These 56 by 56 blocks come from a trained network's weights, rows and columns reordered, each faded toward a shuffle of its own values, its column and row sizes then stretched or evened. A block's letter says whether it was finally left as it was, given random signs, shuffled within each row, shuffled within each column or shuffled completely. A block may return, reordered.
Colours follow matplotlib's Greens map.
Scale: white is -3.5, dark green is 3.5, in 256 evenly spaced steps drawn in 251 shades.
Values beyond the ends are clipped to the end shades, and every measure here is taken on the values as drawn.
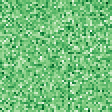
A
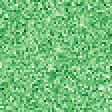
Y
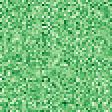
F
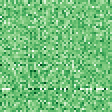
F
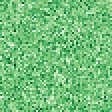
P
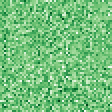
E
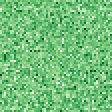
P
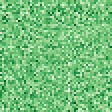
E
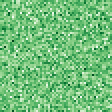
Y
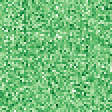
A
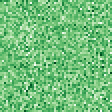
A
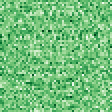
F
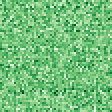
Y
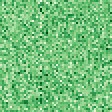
A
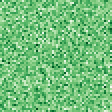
A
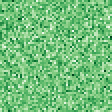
Y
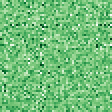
E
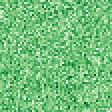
A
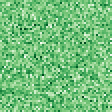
Y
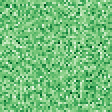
F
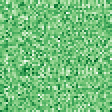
F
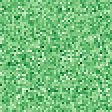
E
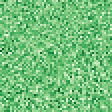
Y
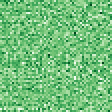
F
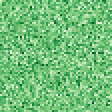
Y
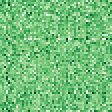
F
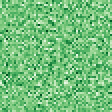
F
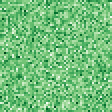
P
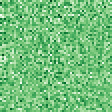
F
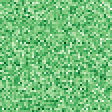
Y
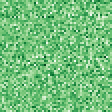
E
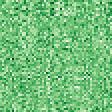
F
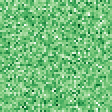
A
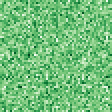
E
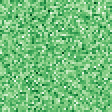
P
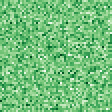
Y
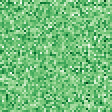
E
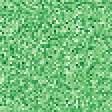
E
